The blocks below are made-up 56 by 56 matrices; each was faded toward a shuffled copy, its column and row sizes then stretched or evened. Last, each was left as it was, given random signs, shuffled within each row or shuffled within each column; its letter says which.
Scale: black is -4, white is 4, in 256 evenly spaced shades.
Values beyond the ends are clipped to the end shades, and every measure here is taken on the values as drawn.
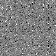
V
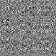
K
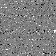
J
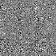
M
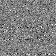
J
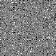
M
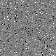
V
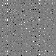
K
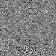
K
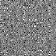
K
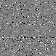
J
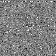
J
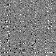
M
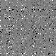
M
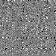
K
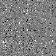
M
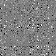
M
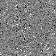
V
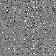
M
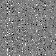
V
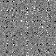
M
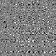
K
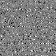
J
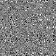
M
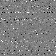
J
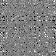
K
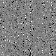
V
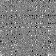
K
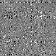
K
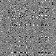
K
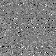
J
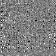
M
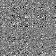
M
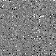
M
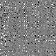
K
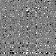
K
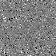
J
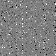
V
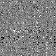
M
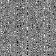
V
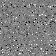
J
